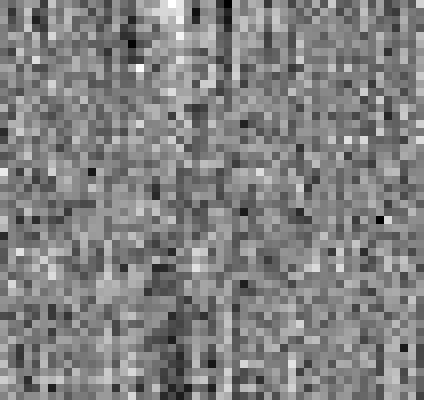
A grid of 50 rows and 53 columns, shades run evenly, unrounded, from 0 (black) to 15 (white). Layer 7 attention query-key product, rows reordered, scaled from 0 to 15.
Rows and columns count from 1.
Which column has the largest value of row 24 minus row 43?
38
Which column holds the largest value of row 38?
52
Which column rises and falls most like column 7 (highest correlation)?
26
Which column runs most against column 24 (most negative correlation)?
37
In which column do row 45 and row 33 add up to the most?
6
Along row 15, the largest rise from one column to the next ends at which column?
23
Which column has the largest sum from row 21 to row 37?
18
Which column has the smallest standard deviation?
41
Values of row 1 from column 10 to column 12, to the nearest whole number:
7 5 8
